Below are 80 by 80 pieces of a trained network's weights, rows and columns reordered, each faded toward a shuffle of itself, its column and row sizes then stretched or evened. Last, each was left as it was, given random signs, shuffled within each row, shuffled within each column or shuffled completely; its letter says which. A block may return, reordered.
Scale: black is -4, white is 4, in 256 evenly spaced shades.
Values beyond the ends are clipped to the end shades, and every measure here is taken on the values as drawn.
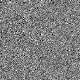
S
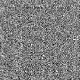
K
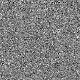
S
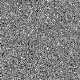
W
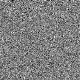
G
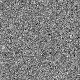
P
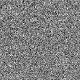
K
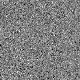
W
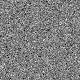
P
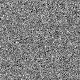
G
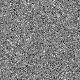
W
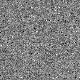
G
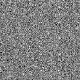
K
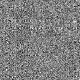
K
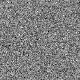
G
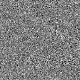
S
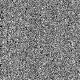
W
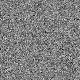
G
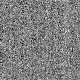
W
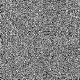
K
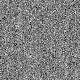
W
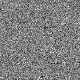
S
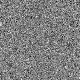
W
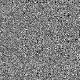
S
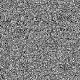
K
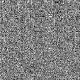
K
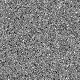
P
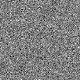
K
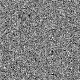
W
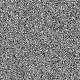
P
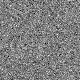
P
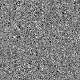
K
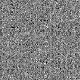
K
